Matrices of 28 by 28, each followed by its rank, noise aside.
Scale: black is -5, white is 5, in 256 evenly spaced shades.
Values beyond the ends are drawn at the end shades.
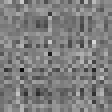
three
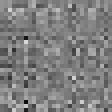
four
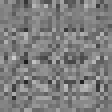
two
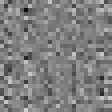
three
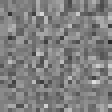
four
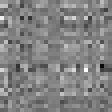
three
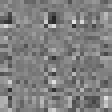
two
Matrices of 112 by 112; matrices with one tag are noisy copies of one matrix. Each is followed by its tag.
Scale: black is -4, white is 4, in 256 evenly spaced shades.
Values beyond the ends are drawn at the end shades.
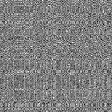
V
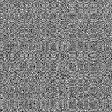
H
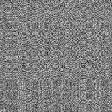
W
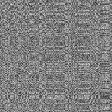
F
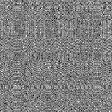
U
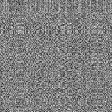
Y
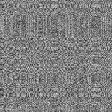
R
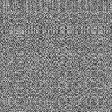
Y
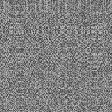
Y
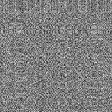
Y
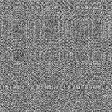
U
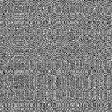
V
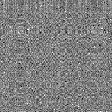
Y
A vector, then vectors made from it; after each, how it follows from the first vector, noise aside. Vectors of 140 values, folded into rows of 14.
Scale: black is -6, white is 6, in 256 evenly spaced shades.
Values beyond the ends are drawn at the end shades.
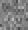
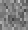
wrapped around.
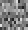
negated, scaled up.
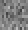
wrapped around.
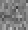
wrapped around.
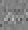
partly zeroed.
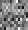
negated, scaled up.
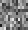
scaled up.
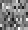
negated, scaled up.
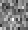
scaled up.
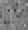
reversed, negated, partly zeroed.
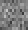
wrapped around.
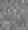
reversed, shrunk.
